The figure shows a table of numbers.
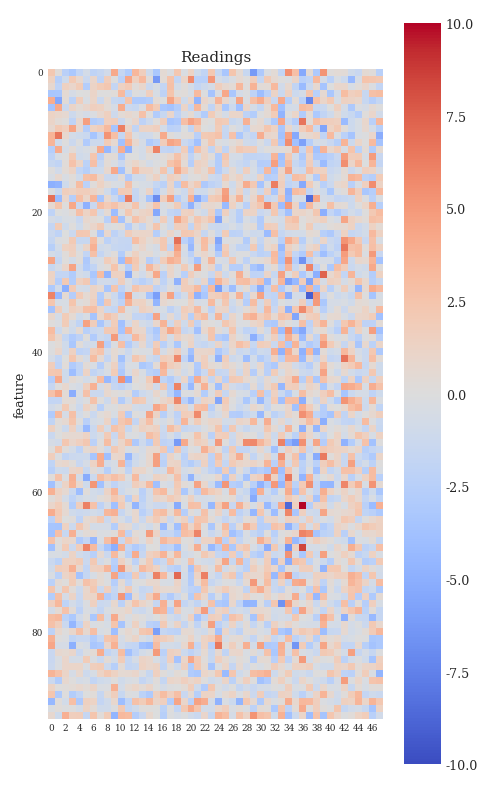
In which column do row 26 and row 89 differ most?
39
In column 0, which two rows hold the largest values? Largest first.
18, 32
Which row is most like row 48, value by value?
77
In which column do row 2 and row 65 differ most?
36
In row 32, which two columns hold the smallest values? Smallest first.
37, 15
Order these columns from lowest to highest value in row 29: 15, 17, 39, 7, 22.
22, 17, 7, 15, 39
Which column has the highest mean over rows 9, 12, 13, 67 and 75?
34
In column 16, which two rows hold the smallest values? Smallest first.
65, 5
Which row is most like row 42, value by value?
89
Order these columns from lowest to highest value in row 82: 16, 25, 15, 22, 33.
16, 25, 22, 15, 33
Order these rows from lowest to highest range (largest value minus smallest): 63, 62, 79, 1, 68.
79, 63, 1, 68, 62
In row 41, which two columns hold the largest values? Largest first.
42, 18
